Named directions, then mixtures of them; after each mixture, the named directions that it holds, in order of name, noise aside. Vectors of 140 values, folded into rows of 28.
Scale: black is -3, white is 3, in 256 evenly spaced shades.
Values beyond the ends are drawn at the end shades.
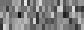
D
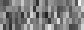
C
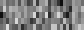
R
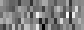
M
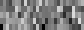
D, M.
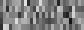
D, R.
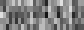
C, M, R.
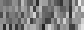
C, M, R.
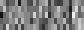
M, R.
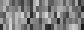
C.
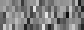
C, M.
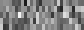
D.
